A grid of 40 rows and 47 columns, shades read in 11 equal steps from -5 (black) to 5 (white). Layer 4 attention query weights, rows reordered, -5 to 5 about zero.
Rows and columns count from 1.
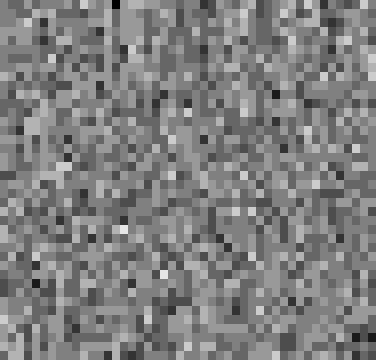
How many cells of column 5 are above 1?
7
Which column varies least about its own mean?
25
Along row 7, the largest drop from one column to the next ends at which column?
8
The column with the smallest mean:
42
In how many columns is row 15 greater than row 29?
21
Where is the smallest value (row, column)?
1, 15
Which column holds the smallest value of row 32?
5
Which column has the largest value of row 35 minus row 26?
33
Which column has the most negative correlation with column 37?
26
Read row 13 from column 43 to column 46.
0 2 0 2
